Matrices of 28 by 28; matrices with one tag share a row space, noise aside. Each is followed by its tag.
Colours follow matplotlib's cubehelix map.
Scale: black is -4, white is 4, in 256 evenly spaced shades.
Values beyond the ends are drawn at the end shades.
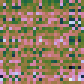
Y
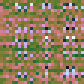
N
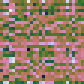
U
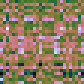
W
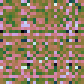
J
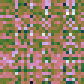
N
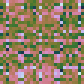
W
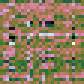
U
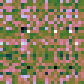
J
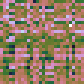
U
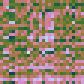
U
